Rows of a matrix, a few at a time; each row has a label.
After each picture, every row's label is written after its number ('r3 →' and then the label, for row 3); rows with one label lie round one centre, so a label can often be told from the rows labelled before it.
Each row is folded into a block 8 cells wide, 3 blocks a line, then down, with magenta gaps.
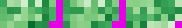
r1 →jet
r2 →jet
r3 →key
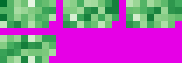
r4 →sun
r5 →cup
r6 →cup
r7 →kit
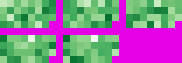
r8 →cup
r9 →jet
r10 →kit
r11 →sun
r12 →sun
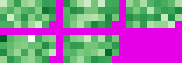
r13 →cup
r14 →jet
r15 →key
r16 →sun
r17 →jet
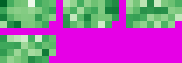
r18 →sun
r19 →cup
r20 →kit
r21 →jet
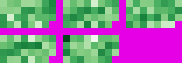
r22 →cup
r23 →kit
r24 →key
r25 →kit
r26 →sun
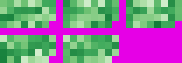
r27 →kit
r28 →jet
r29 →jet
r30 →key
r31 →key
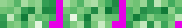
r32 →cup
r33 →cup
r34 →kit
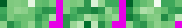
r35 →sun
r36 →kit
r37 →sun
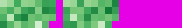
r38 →cup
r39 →cup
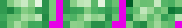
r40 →jet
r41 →jet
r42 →sun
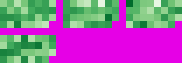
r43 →key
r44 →jet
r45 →sun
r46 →kit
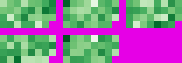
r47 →cup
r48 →sun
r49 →jet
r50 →key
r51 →sun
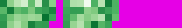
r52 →jet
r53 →jet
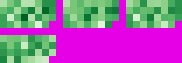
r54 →cup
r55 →cup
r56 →cup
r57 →key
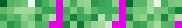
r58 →sun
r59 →key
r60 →sun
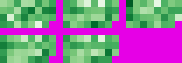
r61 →cup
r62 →jet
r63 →sun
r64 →jet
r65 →jet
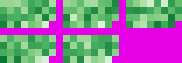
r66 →key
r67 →cup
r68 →jet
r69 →key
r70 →key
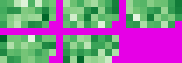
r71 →jet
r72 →cup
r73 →cup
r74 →sun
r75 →key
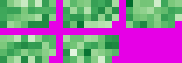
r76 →jet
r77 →key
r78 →sun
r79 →kit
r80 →cup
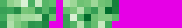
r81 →jet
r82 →cup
